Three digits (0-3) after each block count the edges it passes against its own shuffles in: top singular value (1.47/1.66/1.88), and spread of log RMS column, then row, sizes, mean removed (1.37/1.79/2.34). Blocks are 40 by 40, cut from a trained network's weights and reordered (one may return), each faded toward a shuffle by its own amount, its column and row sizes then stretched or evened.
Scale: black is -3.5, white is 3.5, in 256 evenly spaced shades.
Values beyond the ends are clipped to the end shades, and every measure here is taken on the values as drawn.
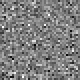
0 2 0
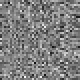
3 1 1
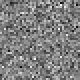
0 0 1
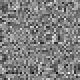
2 0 1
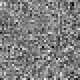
1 0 1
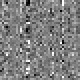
2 3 1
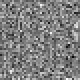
1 1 1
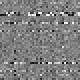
1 0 3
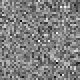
1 0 0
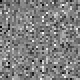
0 3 1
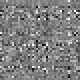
0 2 3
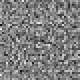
1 0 1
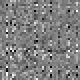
1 3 1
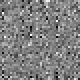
1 3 2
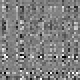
3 3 3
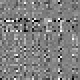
3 3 3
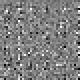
0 2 2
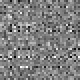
3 2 3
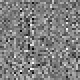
1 2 0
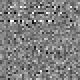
1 1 2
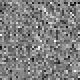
0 1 2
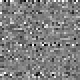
0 0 3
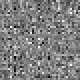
1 2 2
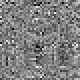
1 2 1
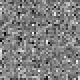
0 2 1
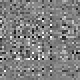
3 3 3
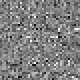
0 1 2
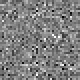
1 1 2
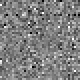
0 2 0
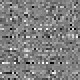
1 1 3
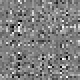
0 3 3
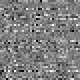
1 0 3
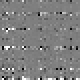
1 2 3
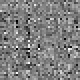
2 2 2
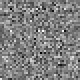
0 0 1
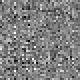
0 2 1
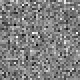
0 1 0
